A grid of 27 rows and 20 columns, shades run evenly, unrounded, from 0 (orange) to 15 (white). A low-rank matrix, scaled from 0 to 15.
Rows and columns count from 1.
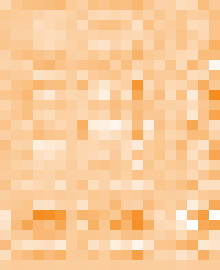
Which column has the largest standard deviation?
13
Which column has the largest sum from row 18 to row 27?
17
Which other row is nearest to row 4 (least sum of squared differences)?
2
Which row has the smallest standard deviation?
27
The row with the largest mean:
25
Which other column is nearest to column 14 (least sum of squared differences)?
11
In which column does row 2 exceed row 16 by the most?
20
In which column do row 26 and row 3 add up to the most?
18
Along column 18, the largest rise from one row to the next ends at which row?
23
